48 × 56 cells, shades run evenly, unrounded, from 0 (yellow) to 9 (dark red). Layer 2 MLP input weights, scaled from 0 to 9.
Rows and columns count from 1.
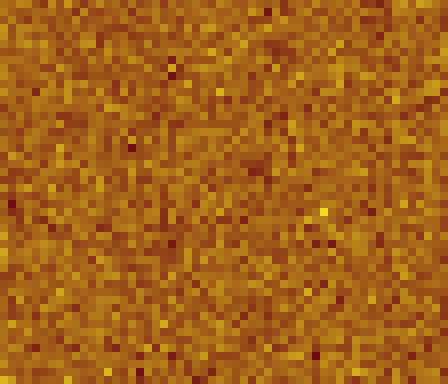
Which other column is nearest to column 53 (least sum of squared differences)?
4
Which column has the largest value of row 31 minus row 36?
42
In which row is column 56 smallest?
7
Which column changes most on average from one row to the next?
22
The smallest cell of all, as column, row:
41, 27
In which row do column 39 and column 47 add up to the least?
37
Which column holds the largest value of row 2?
34
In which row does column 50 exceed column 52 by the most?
38
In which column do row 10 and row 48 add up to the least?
1
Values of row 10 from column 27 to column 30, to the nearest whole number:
5 6 4 6
